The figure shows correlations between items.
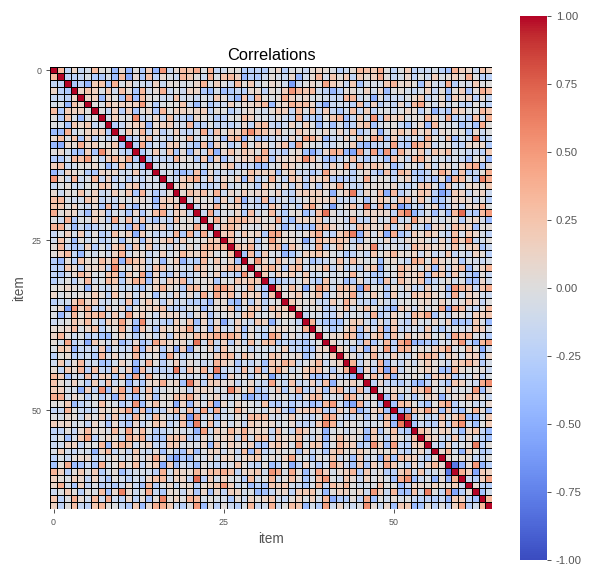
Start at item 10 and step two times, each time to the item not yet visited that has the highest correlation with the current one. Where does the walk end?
55
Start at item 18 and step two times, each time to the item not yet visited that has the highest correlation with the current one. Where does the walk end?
24
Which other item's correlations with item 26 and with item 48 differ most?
29
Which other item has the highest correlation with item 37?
13
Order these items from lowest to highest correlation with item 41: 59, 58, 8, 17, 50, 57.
8, 50, 59, 17, 57, 58
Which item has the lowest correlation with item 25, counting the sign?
37
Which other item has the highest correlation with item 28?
30
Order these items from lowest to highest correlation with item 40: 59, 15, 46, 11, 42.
11, 42, 59, 46, 15
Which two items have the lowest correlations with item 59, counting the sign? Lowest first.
58, 62
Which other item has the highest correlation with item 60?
21
